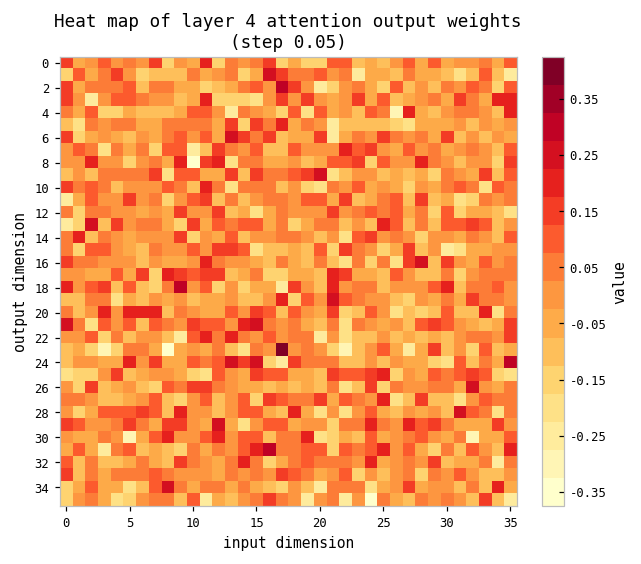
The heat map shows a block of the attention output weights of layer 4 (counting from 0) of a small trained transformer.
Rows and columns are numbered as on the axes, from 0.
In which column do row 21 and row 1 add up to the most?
16
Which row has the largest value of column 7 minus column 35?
35
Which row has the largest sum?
29
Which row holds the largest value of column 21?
19
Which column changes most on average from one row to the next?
17
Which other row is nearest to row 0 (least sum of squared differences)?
33
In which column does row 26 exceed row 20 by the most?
32
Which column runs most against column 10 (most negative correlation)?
23
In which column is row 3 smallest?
2
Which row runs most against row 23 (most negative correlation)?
34
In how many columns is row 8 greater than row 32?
19
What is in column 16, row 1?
0.25
